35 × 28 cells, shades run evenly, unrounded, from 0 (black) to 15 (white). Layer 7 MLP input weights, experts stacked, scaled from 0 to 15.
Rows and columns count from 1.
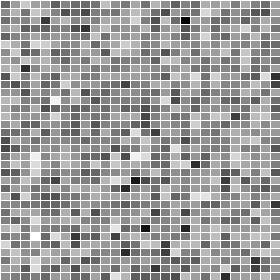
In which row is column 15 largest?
20
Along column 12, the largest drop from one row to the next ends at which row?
30
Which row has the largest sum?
21
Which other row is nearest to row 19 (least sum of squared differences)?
26
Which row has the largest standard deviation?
23
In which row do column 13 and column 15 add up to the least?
29
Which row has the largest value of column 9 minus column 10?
27
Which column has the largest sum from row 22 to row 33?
4
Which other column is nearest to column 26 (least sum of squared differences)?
7
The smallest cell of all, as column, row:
19, 3
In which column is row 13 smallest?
18
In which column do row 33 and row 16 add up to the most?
2
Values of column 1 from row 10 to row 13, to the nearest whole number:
5 7 9 11
